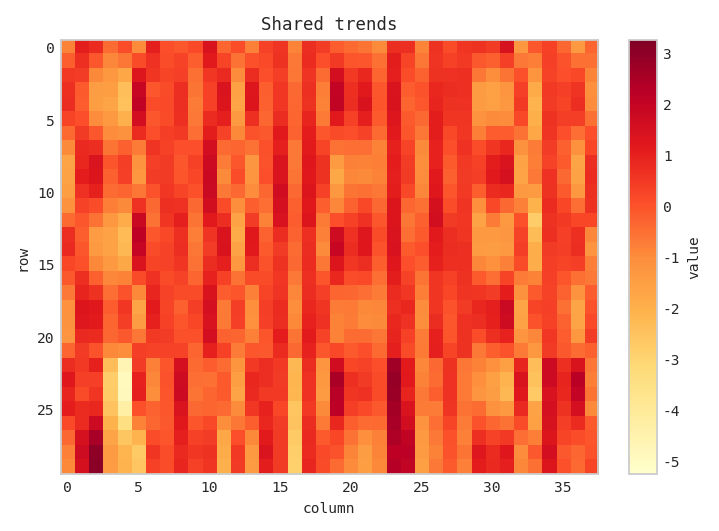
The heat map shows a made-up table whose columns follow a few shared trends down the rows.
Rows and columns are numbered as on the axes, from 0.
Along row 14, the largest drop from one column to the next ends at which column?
12
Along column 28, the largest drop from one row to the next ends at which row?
22
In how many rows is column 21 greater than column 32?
22
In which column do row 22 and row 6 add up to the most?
23
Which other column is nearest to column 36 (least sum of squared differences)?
32
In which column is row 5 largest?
5
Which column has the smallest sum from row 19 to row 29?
4
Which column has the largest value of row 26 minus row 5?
2
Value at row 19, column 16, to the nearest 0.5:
-1
